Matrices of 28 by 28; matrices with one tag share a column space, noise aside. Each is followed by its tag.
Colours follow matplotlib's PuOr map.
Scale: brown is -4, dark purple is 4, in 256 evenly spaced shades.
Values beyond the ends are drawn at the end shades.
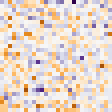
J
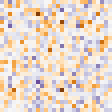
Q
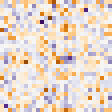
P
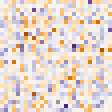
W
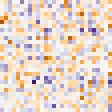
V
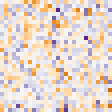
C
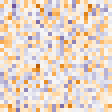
C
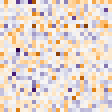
J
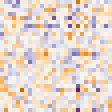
J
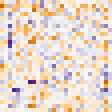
C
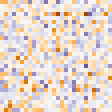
Q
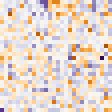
V
